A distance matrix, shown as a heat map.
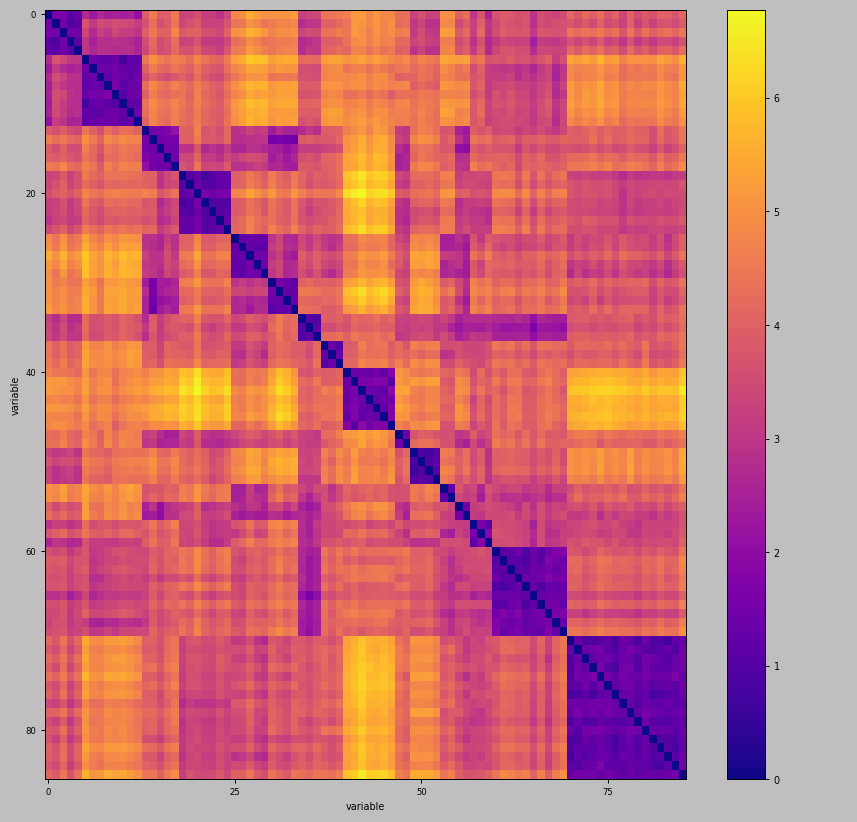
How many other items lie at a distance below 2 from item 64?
9
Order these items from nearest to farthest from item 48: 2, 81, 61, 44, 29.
29, 81, 61, 2, 44
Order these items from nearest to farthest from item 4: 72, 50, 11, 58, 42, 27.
11, 50, 58, 72, 42, 27
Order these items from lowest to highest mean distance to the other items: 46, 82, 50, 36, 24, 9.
36, 82, 24, 9, 50, 46
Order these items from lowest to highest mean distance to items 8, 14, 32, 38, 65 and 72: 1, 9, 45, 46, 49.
1, 9, 49, 46, 45
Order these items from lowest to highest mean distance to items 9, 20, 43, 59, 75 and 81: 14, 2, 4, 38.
4, 2, 38, 14
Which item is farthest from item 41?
20
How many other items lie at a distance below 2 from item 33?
4
